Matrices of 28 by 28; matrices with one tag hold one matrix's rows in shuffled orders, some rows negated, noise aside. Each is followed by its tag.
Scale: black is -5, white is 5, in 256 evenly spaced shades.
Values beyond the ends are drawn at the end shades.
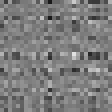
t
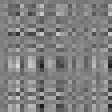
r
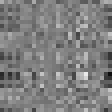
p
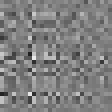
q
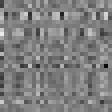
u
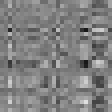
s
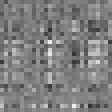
t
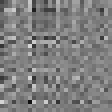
q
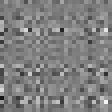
u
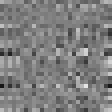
p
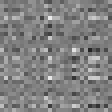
t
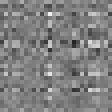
t
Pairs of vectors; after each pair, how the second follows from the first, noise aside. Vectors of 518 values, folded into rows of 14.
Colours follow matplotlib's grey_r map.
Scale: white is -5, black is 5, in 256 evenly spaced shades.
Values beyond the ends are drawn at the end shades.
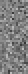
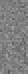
shrunk.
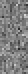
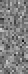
wrapped around.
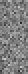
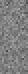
reversed, shrunk.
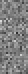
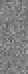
reversed, shrunk.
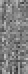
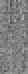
reversed, shrunk.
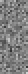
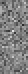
shuffled.
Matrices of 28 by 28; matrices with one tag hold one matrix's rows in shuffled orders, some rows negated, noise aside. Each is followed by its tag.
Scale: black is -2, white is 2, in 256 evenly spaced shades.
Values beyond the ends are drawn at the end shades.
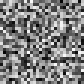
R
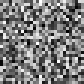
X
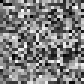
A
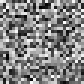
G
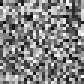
X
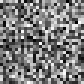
X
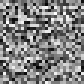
G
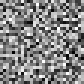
X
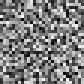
X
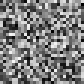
R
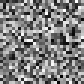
X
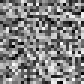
A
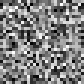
R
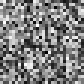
X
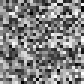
A
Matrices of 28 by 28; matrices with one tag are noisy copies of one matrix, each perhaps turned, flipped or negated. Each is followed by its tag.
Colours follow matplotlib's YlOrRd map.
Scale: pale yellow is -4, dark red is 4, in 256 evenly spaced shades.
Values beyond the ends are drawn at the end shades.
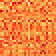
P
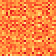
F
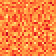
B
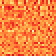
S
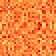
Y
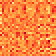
S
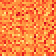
P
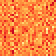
Y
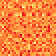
B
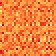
F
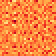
B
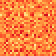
B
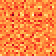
B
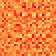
B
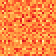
B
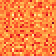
B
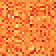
F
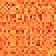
F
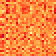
S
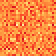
F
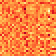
S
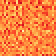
S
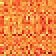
P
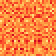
B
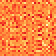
F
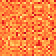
F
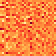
S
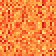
Y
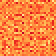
F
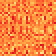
P
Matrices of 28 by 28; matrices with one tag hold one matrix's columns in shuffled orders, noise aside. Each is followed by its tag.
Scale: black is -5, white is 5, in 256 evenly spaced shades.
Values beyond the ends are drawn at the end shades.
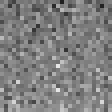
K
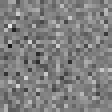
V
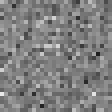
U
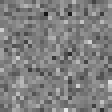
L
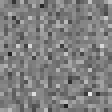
U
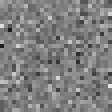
V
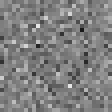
V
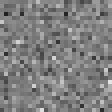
L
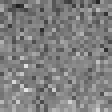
K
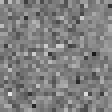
U
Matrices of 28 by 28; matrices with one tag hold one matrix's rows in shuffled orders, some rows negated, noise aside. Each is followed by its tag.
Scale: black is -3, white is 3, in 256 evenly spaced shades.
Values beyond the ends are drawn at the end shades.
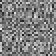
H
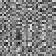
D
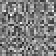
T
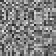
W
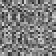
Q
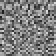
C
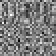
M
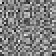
M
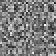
T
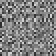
H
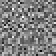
Q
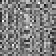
M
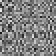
H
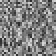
D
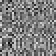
H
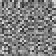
Q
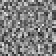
Q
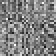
T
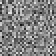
H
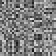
W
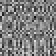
H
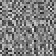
H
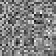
W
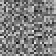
W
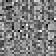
C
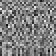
H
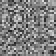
T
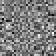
C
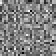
M
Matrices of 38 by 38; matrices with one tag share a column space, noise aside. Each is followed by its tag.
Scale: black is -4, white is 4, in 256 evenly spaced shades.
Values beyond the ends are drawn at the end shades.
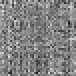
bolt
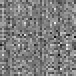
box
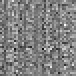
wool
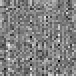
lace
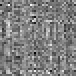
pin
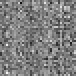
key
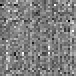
pin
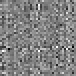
wool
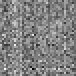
box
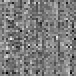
bolt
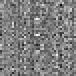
box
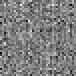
pin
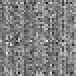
key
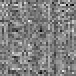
pin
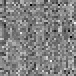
pin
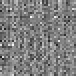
lace
